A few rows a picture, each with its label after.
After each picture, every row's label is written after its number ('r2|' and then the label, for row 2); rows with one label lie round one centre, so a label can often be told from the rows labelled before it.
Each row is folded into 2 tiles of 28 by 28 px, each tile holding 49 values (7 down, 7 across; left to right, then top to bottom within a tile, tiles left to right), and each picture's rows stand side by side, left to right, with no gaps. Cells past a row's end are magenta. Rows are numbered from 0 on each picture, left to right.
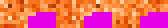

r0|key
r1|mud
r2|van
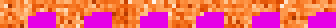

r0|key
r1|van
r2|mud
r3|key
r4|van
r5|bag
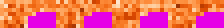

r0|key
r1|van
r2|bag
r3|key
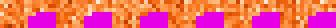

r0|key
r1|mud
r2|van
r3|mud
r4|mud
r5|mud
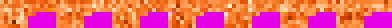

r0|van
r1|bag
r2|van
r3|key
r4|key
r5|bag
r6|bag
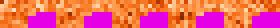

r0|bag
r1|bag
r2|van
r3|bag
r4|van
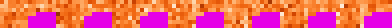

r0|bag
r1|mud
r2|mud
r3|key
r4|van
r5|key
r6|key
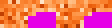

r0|mud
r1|key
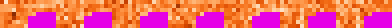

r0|bag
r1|key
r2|mud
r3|key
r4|mud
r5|van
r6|van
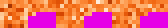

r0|key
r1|mud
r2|van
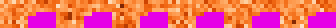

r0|van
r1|bag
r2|key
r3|van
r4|van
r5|van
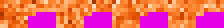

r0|mud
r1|van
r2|bag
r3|bag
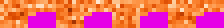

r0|bag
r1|mud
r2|key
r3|bag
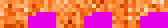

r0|key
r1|van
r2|mud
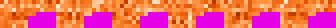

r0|bag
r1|bag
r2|mud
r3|van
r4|bag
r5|bag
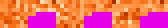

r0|mud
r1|key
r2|bag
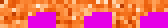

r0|bag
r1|mud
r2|key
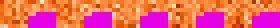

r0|mud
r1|mud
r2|key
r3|key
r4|van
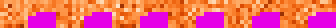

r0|key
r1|mud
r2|key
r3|mud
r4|van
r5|mud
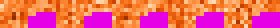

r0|bag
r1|mud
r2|bag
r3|mud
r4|van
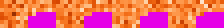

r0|mud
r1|mud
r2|van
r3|van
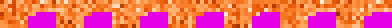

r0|mud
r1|van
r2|key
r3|van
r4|key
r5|mud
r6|mud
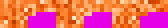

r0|mud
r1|mud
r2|van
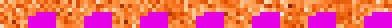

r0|van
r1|mud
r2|van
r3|mud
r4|mud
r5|key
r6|mud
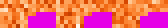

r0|van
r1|van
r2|mud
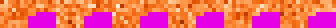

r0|bag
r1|van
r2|key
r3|van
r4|bag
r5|mud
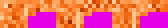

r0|key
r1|van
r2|van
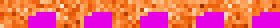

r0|mud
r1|key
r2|mud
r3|key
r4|key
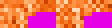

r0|van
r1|van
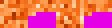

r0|bag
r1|key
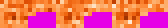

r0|bag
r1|bag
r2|bag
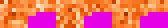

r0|bag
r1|van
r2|bag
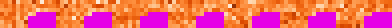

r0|mud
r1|mud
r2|bag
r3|bag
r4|key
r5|bag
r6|key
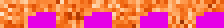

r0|key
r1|bag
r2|key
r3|van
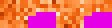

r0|mud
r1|key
